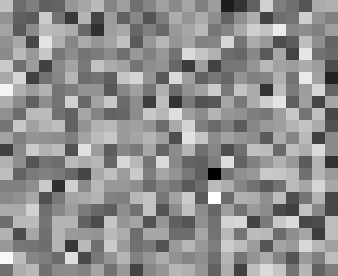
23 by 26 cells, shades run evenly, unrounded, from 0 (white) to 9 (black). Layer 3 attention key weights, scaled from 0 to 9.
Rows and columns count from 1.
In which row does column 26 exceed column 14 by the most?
7
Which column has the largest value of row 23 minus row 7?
11
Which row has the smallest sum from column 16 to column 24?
3
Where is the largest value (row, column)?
15, 17
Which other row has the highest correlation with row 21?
2
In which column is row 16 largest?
5
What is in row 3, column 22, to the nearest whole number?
1
